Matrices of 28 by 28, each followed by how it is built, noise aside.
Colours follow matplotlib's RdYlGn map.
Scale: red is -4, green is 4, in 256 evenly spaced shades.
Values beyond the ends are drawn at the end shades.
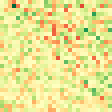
upper triangular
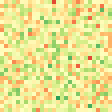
noise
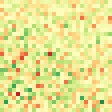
lower triangular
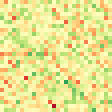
Toeplitz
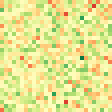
Toeplitz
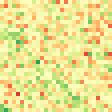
Toeplitz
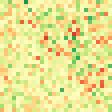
upper triangular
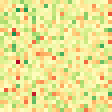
uneven columns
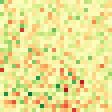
lower triangular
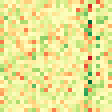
uneven columns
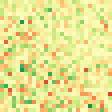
lower triangular
